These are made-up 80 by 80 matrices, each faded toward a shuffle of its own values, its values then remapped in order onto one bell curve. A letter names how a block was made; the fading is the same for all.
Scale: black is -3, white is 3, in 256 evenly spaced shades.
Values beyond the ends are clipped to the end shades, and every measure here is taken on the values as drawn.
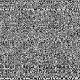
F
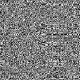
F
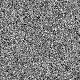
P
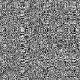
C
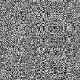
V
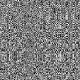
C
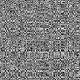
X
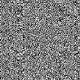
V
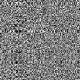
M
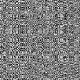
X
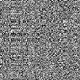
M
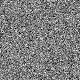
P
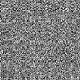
M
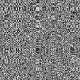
X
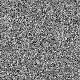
P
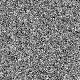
P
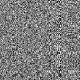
V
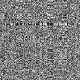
M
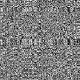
M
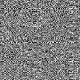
F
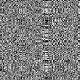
X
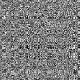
C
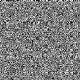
F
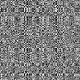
X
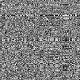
F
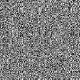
V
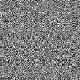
M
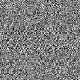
M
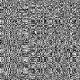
X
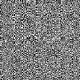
V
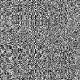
V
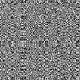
X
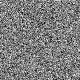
P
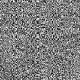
V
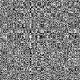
C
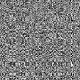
C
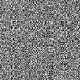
V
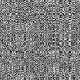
X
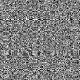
F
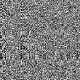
V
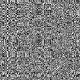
C
